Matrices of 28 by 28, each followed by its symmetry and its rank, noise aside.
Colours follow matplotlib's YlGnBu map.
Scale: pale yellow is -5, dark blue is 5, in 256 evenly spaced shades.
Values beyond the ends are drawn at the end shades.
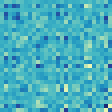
symmetric, rank three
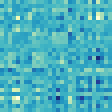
symmetric, rank three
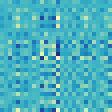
no symmetry, rank two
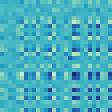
symmetric, rank one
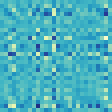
antisymmetric, rank two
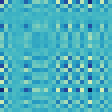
symmetric, rank one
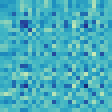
symmetric, rank three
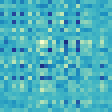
symmetric, rank two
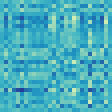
no symmetry, rank two
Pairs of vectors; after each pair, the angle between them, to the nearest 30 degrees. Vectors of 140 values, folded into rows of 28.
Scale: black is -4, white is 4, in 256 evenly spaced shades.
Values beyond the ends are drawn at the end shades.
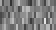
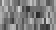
150 degrees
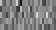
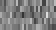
60 degrees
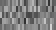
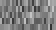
150 degrees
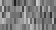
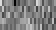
30 degrees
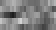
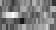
150 degrees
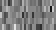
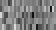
30 degrees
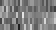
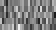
120 degrees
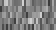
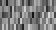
120 degrees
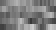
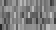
60 degrees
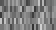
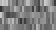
120 degrees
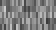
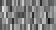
60 degrees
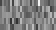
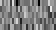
150 degrees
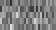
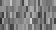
120 degrees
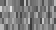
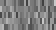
30 degrees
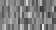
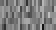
150 degrees
